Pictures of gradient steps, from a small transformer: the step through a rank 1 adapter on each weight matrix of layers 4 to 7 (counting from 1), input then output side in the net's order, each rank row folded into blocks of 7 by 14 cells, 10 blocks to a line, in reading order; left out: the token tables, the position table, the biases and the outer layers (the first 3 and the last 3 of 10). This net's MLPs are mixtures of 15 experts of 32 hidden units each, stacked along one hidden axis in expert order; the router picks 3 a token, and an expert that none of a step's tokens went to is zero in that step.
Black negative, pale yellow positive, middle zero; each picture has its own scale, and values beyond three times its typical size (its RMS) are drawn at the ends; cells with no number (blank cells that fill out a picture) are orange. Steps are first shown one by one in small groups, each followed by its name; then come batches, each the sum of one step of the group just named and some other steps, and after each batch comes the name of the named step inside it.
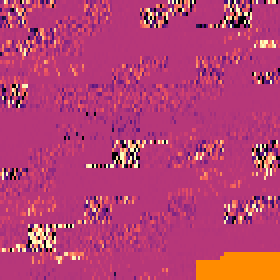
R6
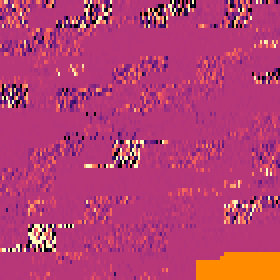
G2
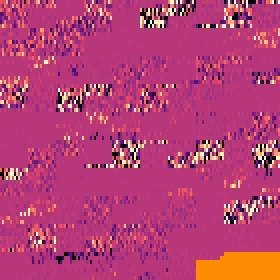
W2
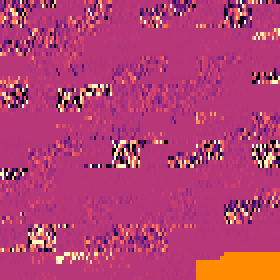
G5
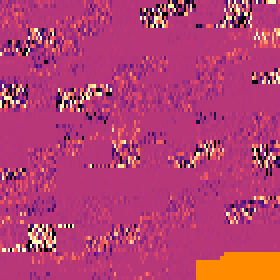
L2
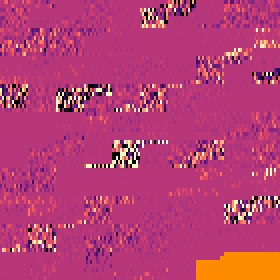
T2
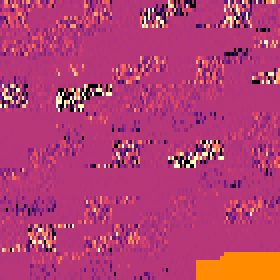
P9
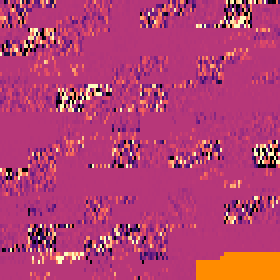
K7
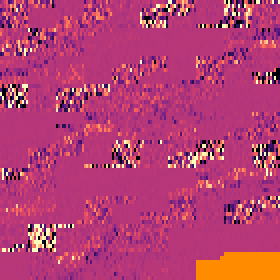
R6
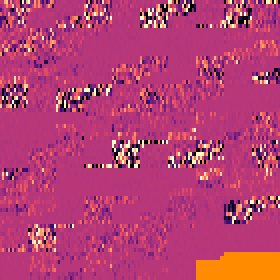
R6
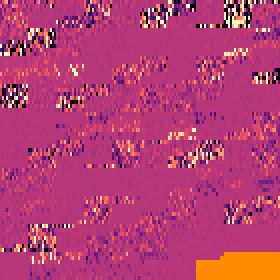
G2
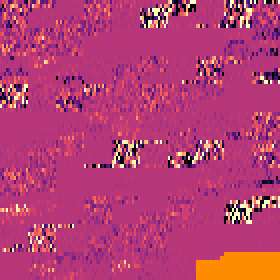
W2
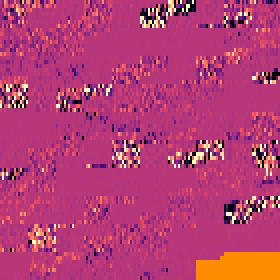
R6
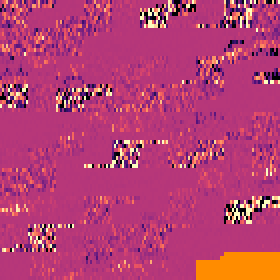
T2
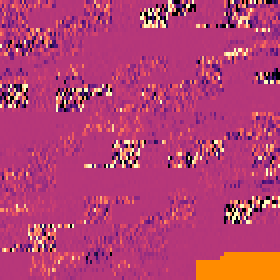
T2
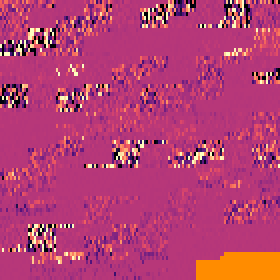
G2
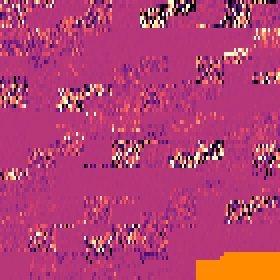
W2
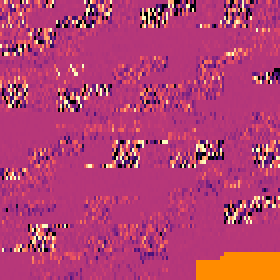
G2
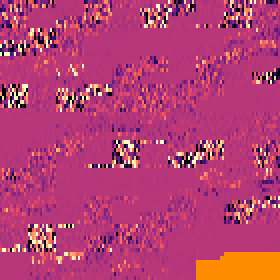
R6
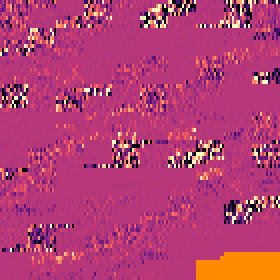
K7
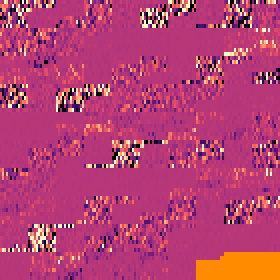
R6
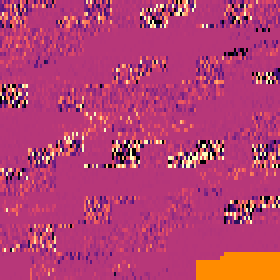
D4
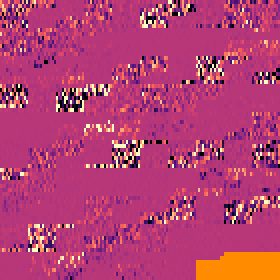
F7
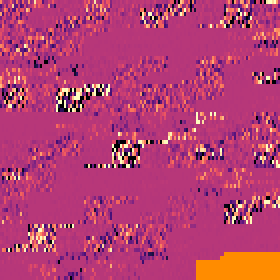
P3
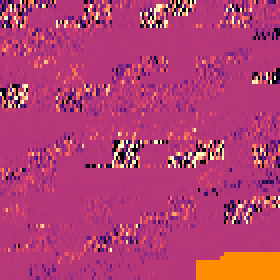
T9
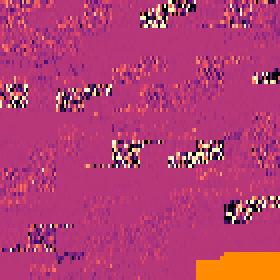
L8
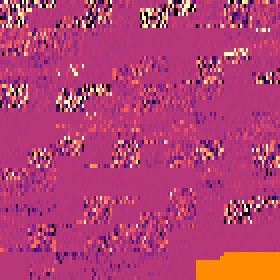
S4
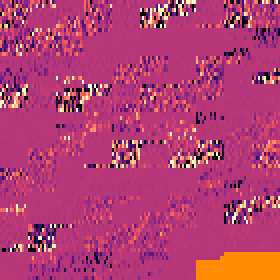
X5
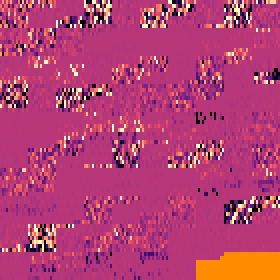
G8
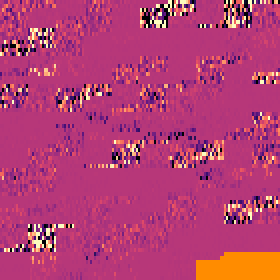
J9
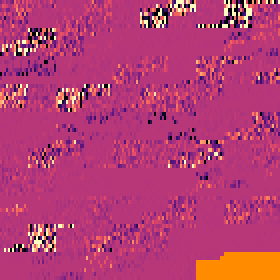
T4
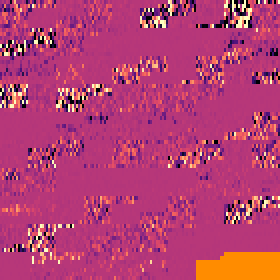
T4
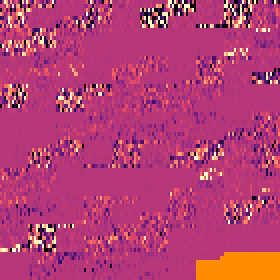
S4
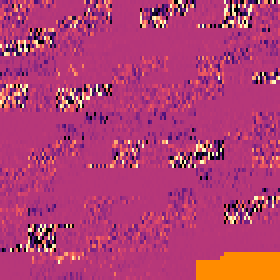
T4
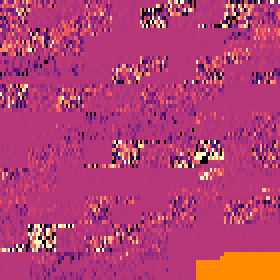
T4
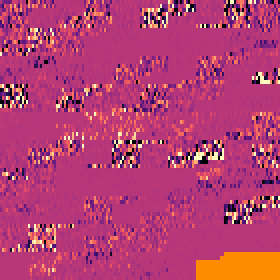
D4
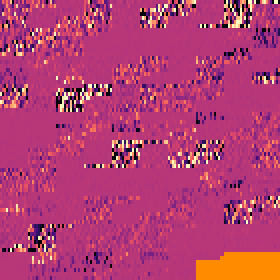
X5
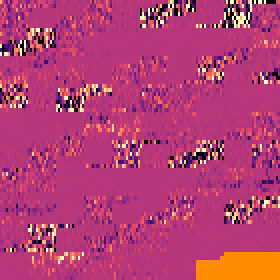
F7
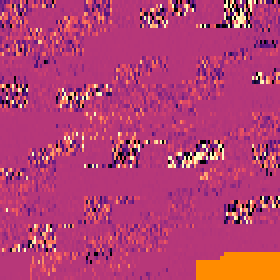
D4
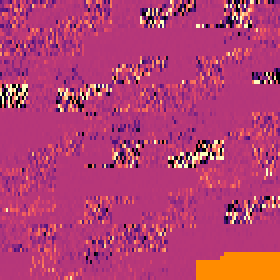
D4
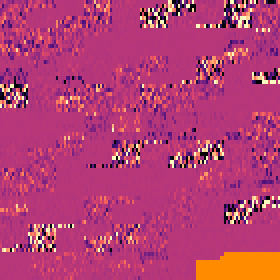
G8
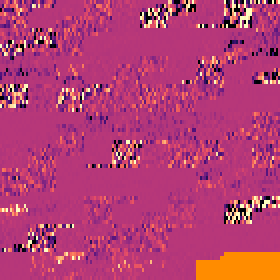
T4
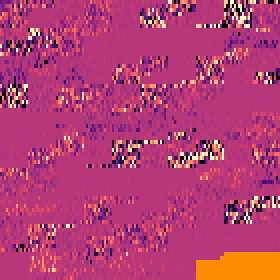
D4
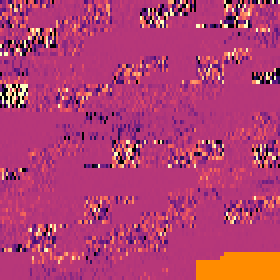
T9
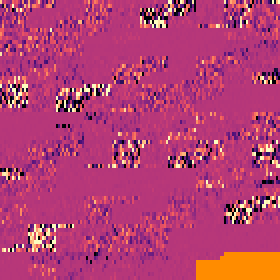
P3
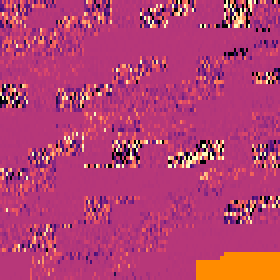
D4
